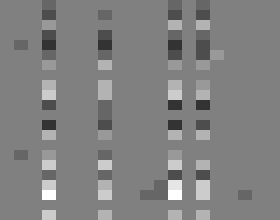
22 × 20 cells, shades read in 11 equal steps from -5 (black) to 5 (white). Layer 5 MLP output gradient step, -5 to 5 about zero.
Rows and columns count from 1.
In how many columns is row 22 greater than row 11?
4
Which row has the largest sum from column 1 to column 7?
20
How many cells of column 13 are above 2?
4
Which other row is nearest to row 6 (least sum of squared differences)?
18
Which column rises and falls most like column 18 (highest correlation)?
11
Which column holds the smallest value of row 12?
8
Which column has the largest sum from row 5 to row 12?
16
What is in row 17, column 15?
2
